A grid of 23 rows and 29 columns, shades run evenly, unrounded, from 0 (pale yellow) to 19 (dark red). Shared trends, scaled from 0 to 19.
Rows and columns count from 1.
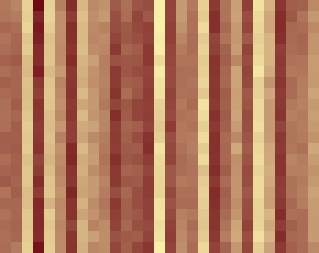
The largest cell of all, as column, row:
4, 1
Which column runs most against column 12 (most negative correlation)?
27
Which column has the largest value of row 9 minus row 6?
11
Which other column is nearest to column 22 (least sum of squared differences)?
29
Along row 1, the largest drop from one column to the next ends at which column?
5
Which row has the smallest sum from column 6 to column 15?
2
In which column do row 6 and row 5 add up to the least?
15
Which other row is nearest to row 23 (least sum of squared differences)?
3
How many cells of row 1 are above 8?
19
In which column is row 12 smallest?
24
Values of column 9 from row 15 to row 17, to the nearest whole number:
7 8 7
